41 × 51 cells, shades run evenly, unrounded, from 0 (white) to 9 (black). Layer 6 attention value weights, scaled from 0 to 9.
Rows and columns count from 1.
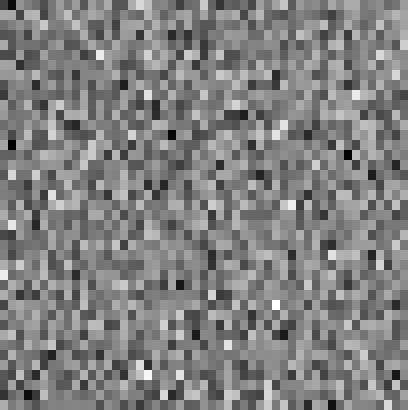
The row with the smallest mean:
21
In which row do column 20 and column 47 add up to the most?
11
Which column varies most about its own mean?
2
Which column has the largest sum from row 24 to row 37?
26
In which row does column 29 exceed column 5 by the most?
12
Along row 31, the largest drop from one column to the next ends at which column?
35
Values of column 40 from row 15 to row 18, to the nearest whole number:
4 5 2 5
